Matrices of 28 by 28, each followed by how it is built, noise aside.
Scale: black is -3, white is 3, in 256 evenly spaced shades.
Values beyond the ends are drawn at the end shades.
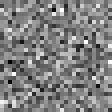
noise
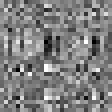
low rank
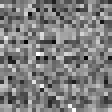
blocks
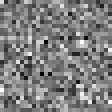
repeating rows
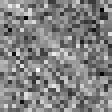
Toeplitz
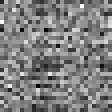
blocks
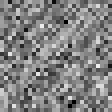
Hankel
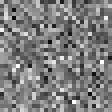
Toeplitz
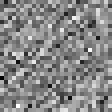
Hankel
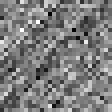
Hankel
